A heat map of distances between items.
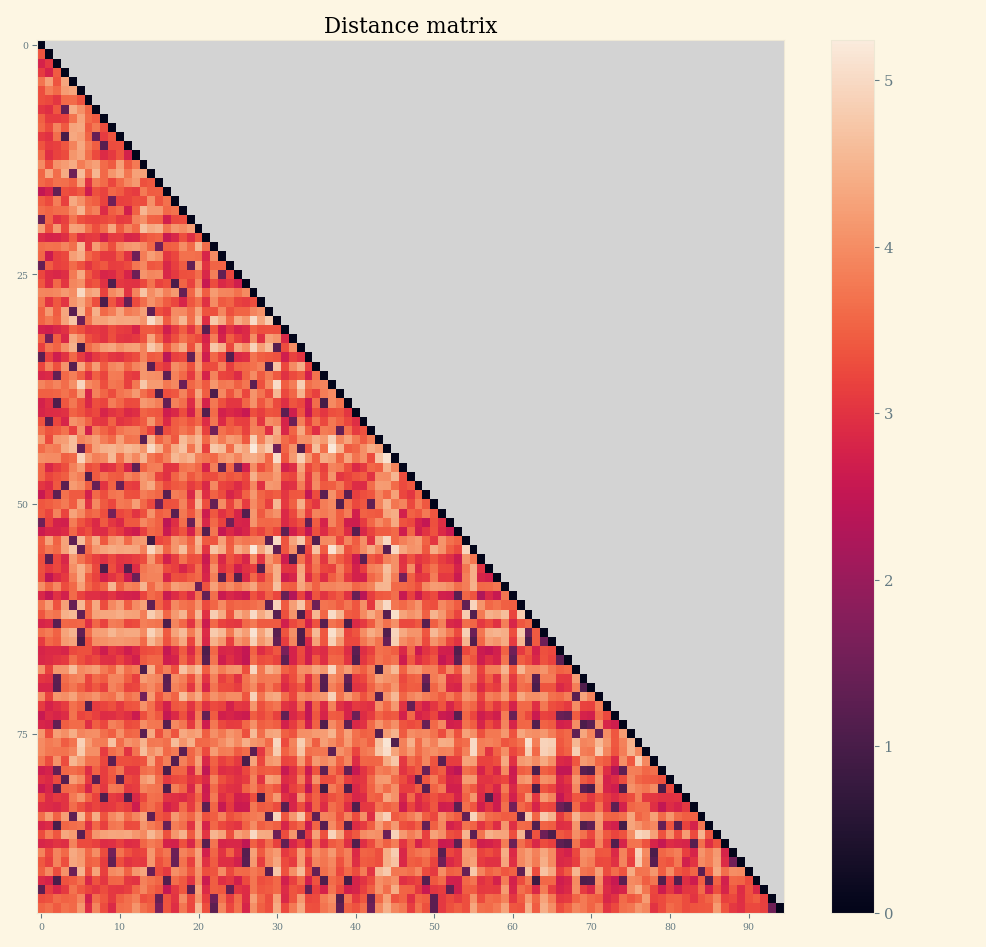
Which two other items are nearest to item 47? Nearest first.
6, 72
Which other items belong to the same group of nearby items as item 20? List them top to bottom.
59
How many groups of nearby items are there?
16
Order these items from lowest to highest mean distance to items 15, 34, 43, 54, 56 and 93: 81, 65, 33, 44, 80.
81, 80, 65, 33, 44
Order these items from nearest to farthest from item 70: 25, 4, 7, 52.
52, 25, 7, 4
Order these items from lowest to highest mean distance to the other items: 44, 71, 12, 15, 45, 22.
12, 15, 22, 71, 44, 45
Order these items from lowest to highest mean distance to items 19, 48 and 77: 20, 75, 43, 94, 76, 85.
85, 94, 20, 76, 75, 43
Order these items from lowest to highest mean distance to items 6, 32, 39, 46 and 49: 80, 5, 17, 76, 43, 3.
80, 3, 17, 5, 43, 76
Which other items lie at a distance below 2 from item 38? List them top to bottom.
15, 22, 42, 50, 93, 94
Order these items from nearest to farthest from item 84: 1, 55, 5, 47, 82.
82, 47, 1, 5, 55
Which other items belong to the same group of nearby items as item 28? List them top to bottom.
8, 11, 57, 82
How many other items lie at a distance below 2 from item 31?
9
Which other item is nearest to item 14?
54
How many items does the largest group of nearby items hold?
13
